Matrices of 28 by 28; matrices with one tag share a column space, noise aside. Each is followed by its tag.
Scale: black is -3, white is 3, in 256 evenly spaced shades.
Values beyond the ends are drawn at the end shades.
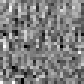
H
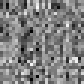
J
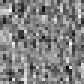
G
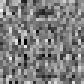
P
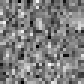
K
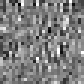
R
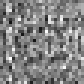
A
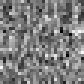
A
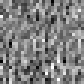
G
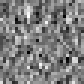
A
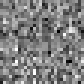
J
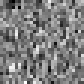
K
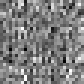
J
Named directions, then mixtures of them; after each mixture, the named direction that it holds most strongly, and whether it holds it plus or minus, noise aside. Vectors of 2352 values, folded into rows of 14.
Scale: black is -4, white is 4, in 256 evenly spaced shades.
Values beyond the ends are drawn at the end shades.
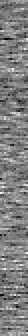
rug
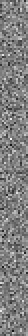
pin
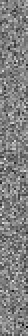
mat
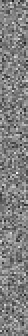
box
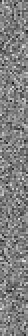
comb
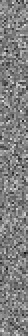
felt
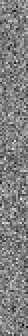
mat, plus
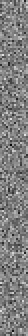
pin, plus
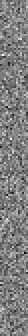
pin, plus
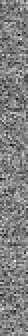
pin, plus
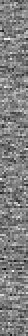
rug, minus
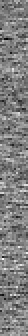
rug, plus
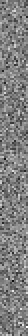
mat, minus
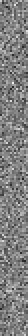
comb, minus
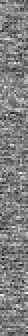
rug, minus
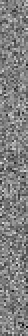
mat, plus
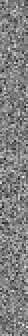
mat, minus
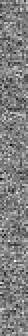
pin, plus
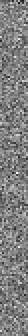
box, plus
